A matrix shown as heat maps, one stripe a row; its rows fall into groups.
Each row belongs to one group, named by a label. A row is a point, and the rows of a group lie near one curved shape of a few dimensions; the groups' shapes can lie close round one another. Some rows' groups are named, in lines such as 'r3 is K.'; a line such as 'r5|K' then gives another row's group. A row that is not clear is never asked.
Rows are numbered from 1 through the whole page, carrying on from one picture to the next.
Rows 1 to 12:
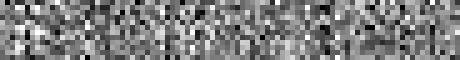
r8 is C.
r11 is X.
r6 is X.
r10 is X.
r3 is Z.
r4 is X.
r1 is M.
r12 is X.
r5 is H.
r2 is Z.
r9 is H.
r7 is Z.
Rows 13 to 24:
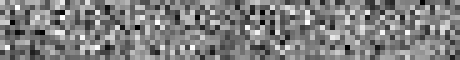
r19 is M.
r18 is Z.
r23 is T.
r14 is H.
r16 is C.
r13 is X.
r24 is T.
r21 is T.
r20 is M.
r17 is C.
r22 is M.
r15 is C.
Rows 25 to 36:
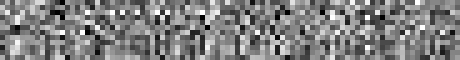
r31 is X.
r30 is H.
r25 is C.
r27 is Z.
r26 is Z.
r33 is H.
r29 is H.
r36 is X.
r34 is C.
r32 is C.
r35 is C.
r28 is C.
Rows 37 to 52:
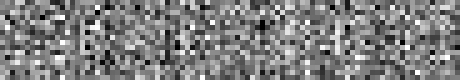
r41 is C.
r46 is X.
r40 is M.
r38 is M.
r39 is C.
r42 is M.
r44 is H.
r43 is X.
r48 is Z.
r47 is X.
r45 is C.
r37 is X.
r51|C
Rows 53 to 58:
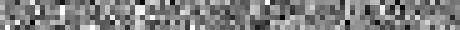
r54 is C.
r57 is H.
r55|C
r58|M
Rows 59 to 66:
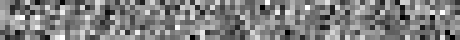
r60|C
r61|M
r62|X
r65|M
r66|X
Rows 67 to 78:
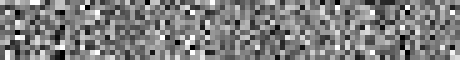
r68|X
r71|H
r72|C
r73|H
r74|X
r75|C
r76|X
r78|Z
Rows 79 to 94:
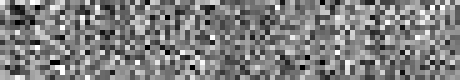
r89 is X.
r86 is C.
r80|M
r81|H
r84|C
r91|Z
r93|C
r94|X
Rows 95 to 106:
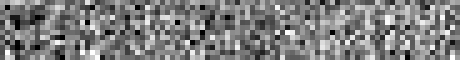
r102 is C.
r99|H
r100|M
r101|M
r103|X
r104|H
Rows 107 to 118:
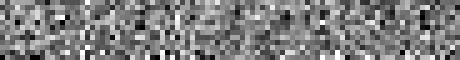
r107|H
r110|X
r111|Z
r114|H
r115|Z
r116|X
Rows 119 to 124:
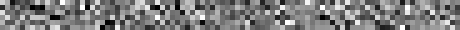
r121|Z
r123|M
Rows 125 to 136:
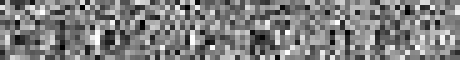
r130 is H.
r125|H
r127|Z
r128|H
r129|H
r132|M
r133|M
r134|C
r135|X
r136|C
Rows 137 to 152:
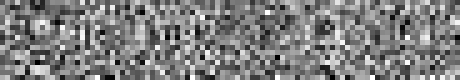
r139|H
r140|M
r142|C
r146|C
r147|H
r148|C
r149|H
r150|Z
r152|M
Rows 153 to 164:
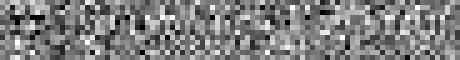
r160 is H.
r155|Z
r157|H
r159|H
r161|H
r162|X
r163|H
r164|X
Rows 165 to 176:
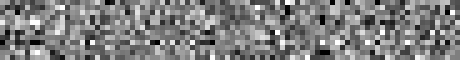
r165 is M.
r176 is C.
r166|M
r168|Z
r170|C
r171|M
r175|Z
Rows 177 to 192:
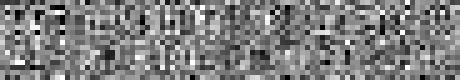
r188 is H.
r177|X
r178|Z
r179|M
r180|Z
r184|Z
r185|C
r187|M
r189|X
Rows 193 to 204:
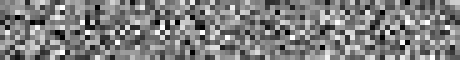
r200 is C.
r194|C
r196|X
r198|Z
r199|Z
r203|X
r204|H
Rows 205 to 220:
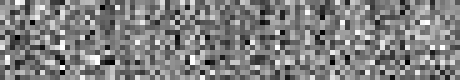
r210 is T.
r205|X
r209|H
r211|Z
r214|M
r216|M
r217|M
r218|M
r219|C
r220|M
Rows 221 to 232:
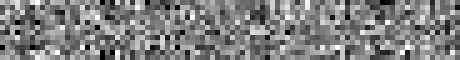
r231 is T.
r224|M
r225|H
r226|C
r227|M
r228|H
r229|T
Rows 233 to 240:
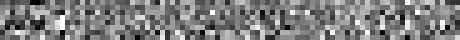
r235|C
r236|C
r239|C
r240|Z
